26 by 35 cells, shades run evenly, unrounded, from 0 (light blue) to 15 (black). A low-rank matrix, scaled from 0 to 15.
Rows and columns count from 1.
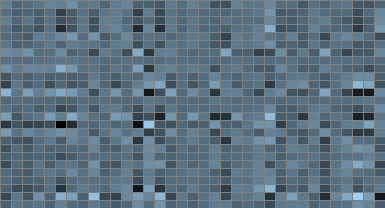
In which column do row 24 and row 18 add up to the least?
25
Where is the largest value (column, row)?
6, 16
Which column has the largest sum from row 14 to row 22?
13
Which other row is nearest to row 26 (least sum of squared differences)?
10
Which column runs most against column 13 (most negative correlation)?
29
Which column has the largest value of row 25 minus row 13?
35
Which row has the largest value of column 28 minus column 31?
15
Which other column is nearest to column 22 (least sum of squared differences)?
18
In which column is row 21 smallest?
33
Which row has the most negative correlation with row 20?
9
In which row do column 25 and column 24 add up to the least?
24
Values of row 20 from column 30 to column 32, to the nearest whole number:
8 7 7
